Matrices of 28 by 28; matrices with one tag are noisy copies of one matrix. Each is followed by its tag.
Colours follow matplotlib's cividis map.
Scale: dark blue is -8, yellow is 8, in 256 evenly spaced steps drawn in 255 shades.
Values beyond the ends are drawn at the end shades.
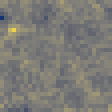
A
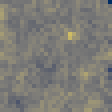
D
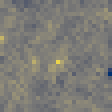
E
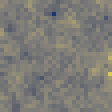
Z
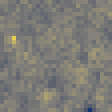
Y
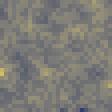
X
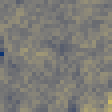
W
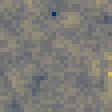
Z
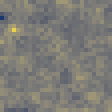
A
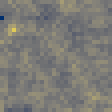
A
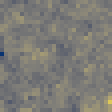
W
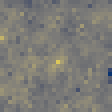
E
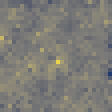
E
